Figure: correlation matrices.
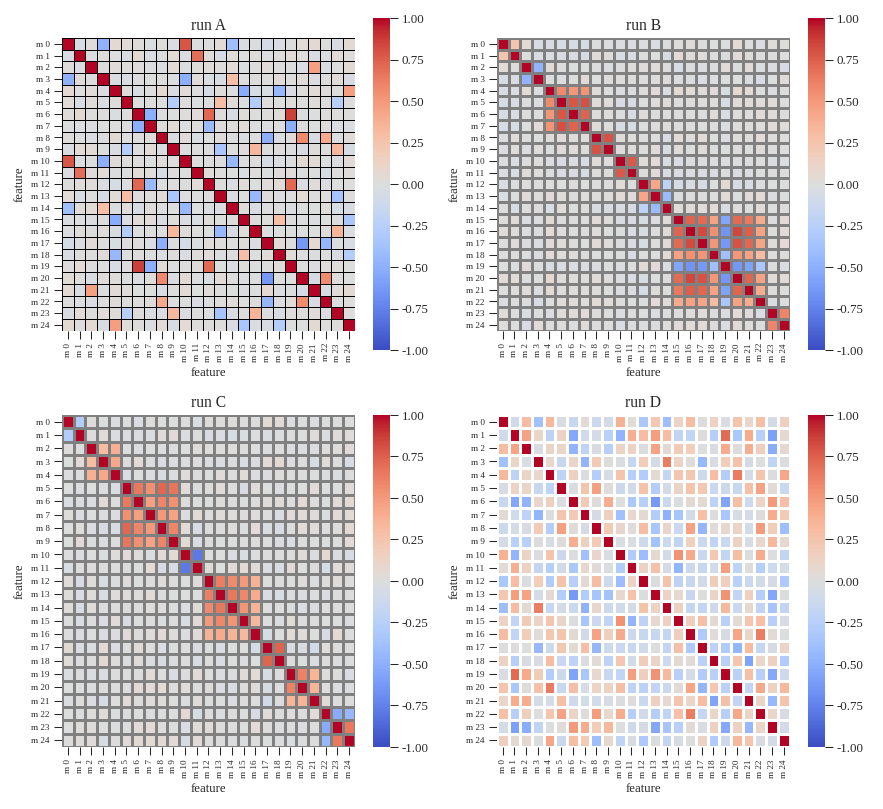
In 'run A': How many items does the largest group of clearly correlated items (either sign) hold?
5
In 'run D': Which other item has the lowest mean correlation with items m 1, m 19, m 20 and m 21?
m 23
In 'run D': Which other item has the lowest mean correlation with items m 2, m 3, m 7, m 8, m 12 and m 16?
m 17
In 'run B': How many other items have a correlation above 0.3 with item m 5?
3
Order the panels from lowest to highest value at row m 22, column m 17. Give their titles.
run A, run D, run C, run B
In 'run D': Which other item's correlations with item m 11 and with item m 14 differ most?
m 3
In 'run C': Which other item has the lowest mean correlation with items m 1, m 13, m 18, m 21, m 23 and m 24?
m 22
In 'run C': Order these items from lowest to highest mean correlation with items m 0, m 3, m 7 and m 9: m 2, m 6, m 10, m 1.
m 1, m 10, m 2, m 6
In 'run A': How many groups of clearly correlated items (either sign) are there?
7
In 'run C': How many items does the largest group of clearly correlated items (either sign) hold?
5
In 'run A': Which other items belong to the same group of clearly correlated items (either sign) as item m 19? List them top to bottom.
m 6, m 7, m 12
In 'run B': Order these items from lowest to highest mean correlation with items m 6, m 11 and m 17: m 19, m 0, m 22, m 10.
m 19, m 0, m 22, m 10
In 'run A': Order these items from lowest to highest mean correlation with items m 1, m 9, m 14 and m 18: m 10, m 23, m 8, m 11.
m 10, m 8, m 23, m 11
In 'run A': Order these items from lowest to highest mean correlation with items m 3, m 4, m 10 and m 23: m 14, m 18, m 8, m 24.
m 18, m 14, m 8, m 24
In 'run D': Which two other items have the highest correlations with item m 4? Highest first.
m 20, m 24
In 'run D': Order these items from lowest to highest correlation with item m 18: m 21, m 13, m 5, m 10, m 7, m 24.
m 21, m 24, m 5, m 7, m 13, m 10
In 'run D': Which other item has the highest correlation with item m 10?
m 15
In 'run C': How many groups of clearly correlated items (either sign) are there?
8
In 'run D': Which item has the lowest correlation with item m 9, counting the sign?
m 13
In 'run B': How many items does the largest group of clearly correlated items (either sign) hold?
8
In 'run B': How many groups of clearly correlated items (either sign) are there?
8
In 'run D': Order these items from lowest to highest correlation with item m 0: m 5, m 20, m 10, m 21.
m 5, m 21, m 20, m 10
